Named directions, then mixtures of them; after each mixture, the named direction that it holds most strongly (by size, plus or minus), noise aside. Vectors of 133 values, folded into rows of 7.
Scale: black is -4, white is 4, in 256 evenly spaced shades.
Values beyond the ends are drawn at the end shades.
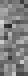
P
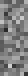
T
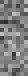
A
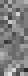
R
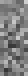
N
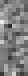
P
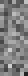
T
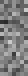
A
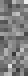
A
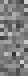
A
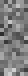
R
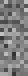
A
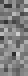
A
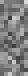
N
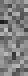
A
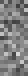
A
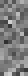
R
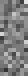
A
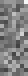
N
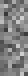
T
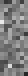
T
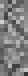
T
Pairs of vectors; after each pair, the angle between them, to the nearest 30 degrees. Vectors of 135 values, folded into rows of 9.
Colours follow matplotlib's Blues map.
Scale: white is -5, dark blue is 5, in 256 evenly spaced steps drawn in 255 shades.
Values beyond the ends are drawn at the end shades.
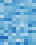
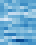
120 degrees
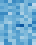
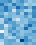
90 degrees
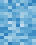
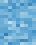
30 degrees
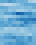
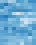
150 degrees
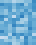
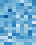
60 degrees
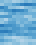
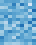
90 degrees
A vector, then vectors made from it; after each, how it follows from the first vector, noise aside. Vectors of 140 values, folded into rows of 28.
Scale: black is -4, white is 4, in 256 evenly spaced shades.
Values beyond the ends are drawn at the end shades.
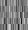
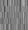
wrapped around, shrunk.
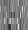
negated, partly zeroed.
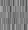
wrapped around, shrunk.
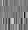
wrapped around, partly zeroed.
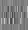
wrapped around, partly zeroed.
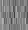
wrapped around, shrunk.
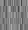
wrapped around, shrunk.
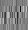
wrapped around, partly zeroed.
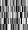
scaled up.
